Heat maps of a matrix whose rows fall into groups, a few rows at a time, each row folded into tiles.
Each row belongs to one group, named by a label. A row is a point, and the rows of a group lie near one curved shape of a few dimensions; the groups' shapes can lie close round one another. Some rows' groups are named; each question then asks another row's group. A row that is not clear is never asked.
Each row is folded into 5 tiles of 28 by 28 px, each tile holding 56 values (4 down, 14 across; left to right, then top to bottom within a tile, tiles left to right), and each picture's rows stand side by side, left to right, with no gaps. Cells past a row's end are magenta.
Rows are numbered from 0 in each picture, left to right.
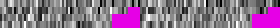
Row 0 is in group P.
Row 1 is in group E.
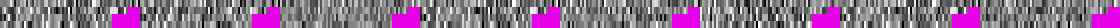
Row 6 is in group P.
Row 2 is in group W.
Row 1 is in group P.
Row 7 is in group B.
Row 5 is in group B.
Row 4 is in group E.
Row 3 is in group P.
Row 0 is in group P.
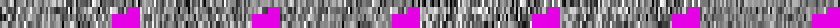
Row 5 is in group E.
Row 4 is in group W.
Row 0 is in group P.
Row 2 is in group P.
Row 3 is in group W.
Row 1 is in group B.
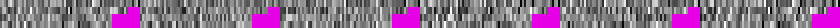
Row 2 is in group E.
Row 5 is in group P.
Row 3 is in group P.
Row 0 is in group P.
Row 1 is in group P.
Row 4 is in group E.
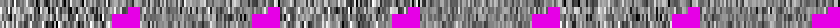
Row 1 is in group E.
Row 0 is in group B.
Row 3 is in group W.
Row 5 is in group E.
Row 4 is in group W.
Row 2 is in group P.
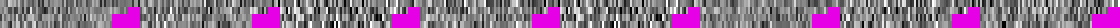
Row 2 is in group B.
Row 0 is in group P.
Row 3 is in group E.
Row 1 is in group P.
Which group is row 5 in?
W
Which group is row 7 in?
W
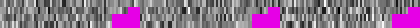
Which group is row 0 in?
B
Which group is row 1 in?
P
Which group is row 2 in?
P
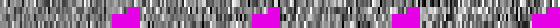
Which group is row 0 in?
B
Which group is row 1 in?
E
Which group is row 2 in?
P
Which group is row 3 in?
W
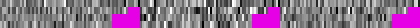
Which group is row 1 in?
P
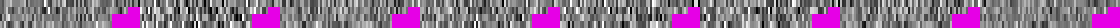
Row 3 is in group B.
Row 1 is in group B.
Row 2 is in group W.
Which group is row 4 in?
E
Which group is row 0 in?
P
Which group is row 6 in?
W
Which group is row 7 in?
W
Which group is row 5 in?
P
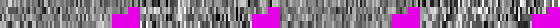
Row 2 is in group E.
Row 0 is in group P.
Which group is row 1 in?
W
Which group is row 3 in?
W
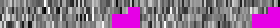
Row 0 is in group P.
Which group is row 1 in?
P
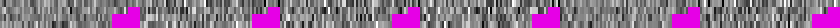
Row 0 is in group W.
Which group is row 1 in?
E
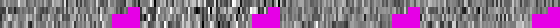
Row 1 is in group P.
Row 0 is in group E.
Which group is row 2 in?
W
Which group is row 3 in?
P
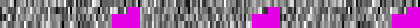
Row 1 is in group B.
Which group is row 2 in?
P
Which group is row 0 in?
P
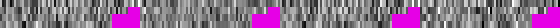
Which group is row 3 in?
P
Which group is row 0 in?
W
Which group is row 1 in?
W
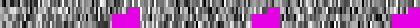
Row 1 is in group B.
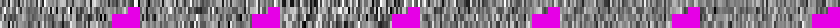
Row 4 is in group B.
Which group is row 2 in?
W
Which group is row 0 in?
E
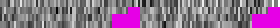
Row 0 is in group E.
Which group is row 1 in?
W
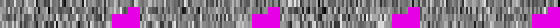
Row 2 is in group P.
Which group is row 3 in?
E
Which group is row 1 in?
P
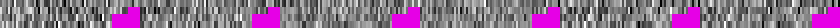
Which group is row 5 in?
P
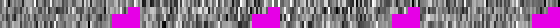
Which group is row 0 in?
B
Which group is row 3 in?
E
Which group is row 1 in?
W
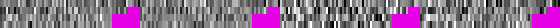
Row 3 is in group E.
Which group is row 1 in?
E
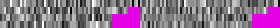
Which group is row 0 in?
E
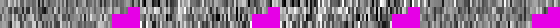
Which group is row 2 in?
W
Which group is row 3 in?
B
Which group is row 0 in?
P
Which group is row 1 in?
W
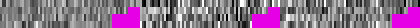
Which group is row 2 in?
E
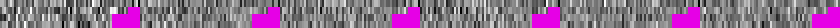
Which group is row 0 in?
P
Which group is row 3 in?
E
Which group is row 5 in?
W
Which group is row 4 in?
E
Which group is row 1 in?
P
